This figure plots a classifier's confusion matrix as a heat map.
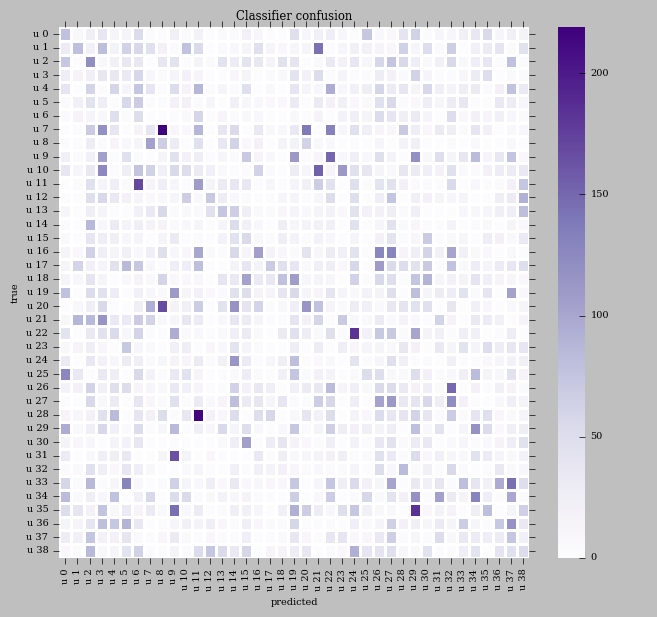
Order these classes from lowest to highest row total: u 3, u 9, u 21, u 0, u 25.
u 3, u 0, u 25, u 21, u 9
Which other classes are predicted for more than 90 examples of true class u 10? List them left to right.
u 3, u 21, u 23
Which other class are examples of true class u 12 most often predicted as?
u 38
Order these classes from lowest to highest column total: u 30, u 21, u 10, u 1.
u 1, u 10, u 30, u 21
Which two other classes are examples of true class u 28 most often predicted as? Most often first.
u 11, u 4
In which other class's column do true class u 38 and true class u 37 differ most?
u 24
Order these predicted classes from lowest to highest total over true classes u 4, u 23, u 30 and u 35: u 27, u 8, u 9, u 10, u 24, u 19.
u 8, u 10, u 27, u 24, u 19, u 9
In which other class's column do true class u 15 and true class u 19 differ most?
u 37
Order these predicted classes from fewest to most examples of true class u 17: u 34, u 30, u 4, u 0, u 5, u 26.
u 0, u 34, u 4, u 30, u 5, u 26
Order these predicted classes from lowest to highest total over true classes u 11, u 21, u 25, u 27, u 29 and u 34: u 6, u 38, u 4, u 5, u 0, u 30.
u 5, u 30, u 38, u 4, u 0, u 6
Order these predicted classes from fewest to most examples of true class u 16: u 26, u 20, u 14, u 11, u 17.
u 17, u 20, u 14, u 11, u 26
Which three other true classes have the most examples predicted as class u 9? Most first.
u 31, u 35, u 19
